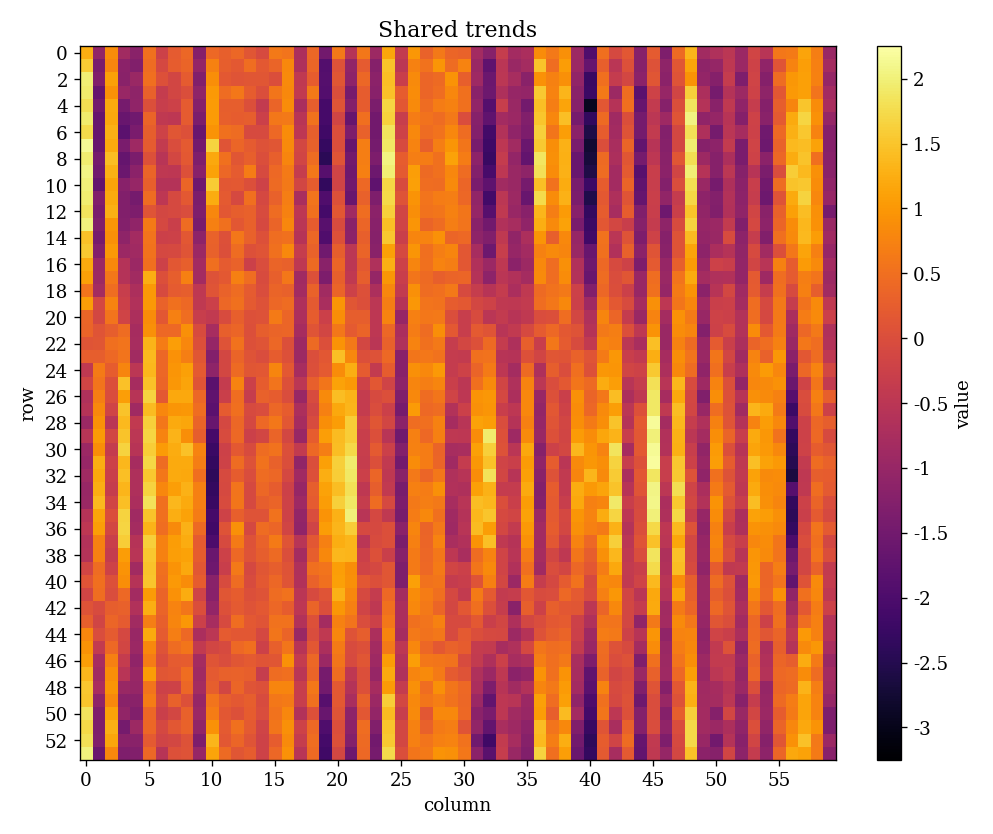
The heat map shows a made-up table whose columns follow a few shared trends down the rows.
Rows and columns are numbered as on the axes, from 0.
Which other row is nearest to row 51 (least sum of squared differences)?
12
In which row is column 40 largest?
32
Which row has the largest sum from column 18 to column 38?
34
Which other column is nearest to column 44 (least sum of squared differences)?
23
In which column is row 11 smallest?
40
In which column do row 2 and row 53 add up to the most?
0
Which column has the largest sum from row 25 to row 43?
45
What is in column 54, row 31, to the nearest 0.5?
1
